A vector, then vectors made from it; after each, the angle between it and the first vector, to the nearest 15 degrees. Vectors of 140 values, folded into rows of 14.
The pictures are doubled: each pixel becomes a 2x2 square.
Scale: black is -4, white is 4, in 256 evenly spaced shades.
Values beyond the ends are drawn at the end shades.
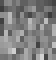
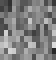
45 degrees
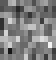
60 degrees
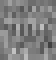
75 degrees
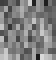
90 degrees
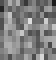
45 degrees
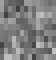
105 degrees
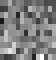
45 degrees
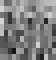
165 degrees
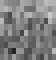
150 degrees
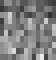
15 degrees
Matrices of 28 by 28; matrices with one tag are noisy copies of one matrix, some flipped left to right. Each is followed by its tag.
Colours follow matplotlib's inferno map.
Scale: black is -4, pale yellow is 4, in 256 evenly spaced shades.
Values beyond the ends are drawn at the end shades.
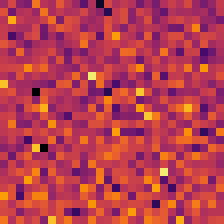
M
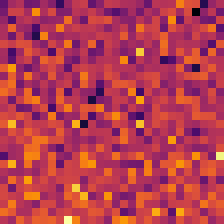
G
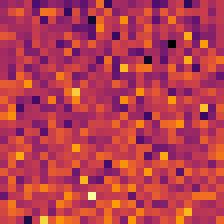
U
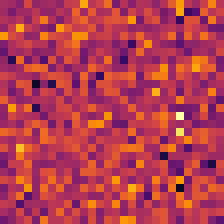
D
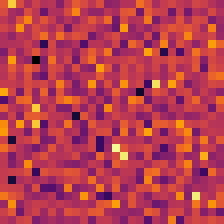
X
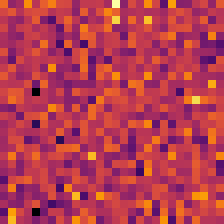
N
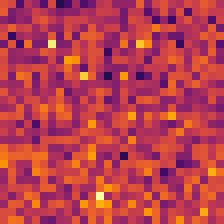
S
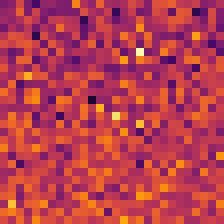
G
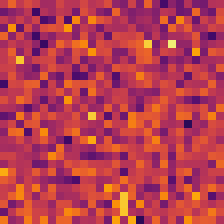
S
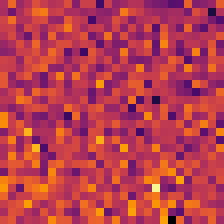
M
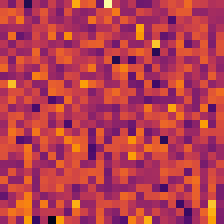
N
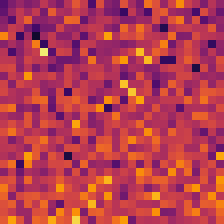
G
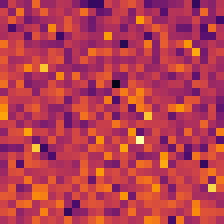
M
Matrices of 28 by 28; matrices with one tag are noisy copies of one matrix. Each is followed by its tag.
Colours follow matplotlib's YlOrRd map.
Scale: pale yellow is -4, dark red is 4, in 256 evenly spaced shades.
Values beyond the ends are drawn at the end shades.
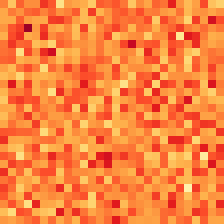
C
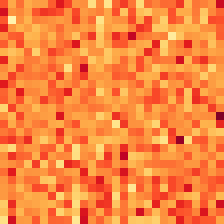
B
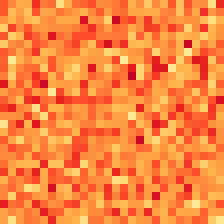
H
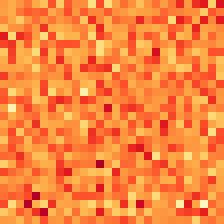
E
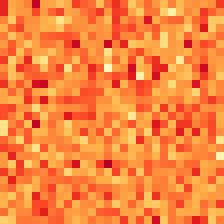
H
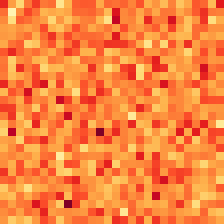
H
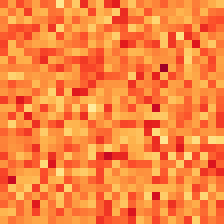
C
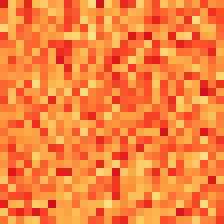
E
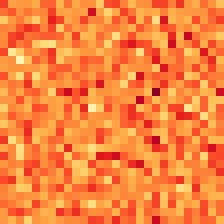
C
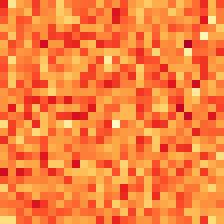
H
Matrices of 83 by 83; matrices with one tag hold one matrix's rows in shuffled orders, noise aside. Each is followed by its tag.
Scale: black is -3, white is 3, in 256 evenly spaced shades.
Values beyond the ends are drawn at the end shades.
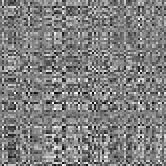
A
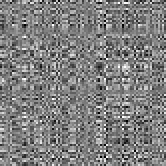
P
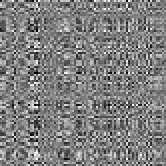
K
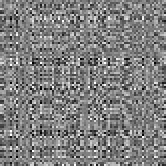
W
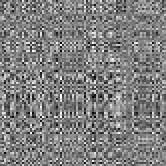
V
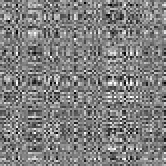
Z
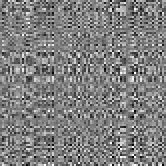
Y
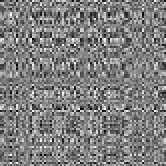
W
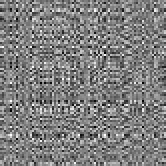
W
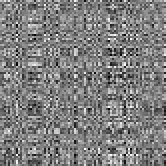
Z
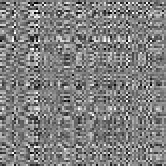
K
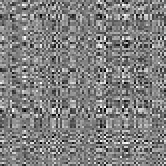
P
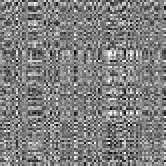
Z
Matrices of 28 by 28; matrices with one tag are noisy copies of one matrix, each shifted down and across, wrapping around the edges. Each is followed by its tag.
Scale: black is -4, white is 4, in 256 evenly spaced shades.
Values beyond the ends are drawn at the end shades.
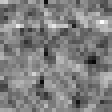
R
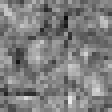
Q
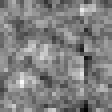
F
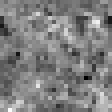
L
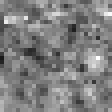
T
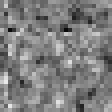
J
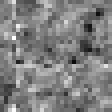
J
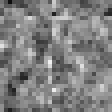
J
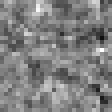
F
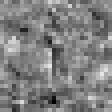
F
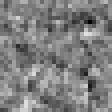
F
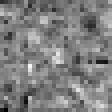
Q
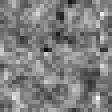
J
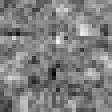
Q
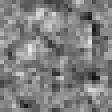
F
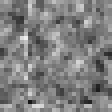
J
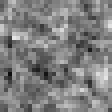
T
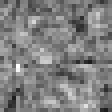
Q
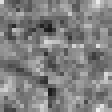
F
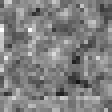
J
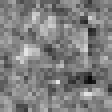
F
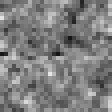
J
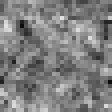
L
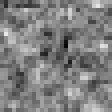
Q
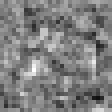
F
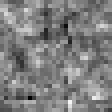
Q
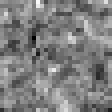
Q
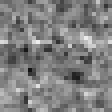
R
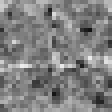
R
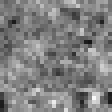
L
